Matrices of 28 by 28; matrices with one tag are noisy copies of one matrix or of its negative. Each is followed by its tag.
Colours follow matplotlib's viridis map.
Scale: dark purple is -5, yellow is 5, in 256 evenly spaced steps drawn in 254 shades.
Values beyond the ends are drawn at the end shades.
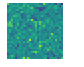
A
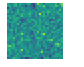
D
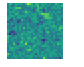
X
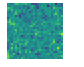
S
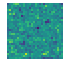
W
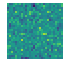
D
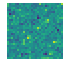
W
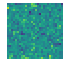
D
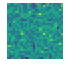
D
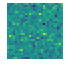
D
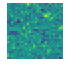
X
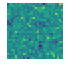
A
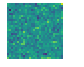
W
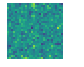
D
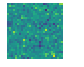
A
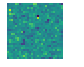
W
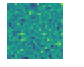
D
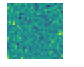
S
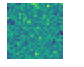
S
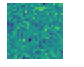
A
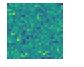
W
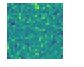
S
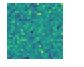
D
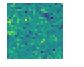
X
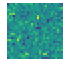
W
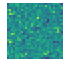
W
